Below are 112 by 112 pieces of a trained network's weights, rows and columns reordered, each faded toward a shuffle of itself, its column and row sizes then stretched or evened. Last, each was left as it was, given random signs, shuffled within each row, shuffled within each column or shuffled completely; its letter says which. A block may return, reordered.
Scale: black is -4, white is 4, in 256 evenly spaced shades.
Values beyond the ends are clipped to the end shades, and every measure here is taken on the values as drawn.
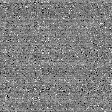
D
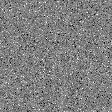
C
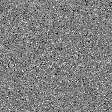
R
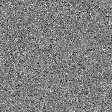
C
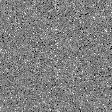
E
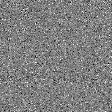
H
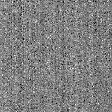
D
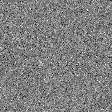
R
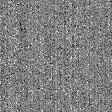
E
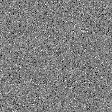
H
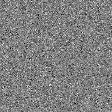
H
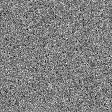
C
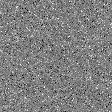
C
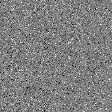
H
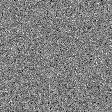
C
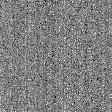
E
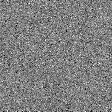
R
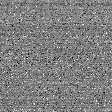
R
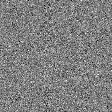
E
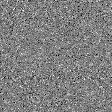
R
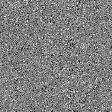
H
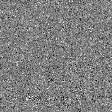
H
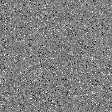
H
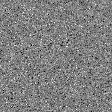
R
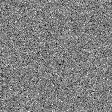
C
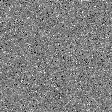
C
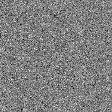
D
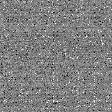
D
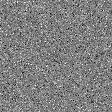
C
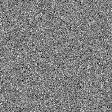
E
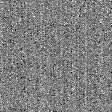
E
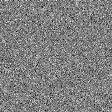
R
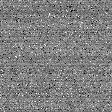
R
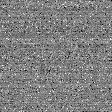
R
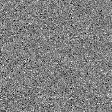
H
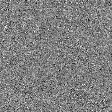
H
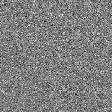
D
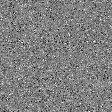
R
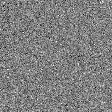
E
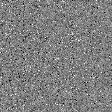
H
